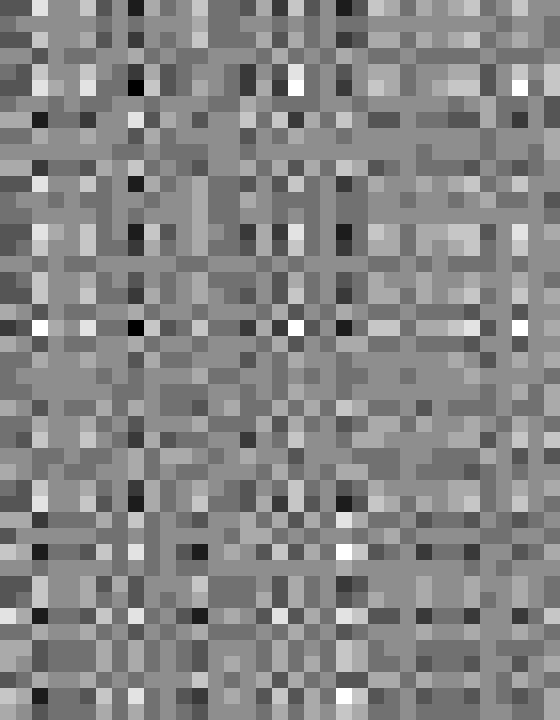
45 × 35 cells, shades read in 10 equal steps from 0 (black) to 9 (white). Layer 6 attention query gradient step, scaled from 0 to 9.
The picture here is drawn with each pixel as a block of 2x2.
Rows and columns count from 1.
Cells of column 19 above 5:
21
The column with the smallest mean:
9
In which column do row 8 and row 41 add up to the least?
3
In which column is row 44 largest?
22
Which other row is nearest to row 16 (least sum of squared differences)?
19
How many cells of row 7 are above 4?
20
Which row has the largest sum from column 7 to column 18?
8
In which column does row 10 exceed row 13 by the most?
35
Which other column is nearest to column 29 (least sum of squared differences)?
10
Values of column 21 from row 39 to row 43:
4 5 4 4 5
